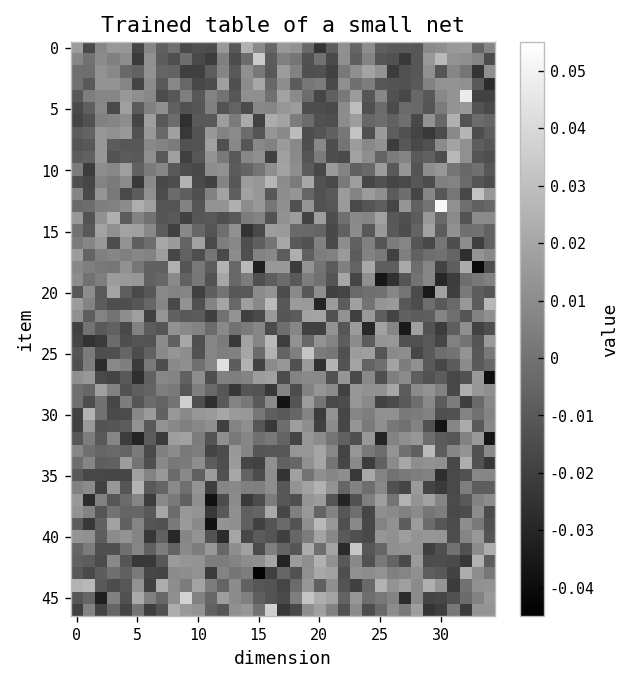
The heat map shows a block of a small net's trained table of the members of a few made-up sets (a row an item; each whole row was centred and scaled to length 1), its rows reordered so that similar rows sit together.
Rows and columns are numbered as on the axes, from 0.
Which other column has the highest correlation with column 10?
28
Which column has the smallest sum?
11
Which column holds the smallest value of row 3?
34
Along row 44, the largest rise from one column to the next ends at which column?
7
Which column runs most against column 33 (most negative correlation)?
32
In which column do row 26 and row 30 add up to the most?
12
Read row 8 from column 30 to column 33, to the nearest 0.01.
0.01 0.02 0.01 -0.01
